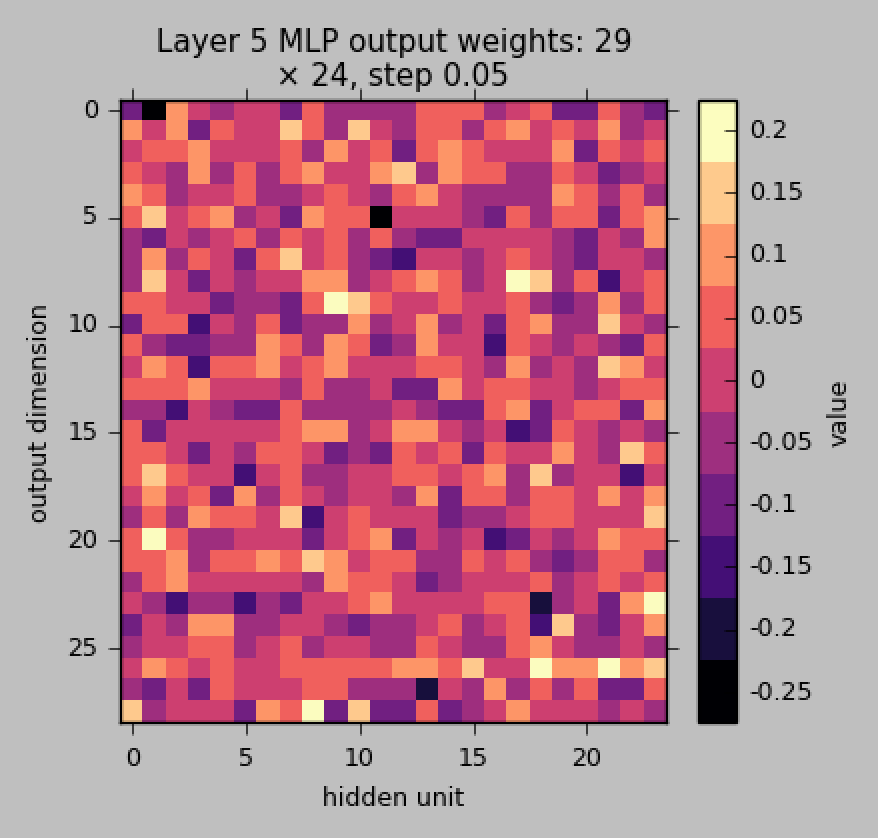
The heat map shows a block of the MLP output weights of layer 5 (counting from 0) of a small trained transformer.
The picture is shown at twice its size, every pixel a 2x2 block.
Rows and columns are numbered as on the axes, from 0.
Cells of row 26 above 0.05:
10
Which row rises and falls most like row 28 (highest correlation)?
1
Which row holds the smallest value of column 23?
0
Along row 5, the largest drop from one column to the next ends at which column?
11
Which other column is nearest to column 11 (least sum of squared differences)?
15
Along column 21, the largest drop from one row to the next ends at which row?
27
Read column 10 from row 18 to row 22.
0 0.05 0.05 0 0.05
